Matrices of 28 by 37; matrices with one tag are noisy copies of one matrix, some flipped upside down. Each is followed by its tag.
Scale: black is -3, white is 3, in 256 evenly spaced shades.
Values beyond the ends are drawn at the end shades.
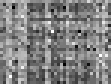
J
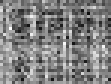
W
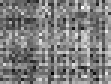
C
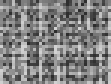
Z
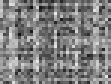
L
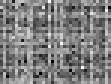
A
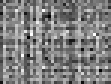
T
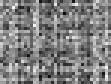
L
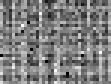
Z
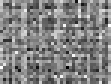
Z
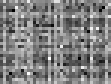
A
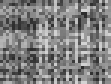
C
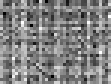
Z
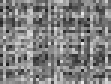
A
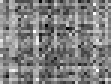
L
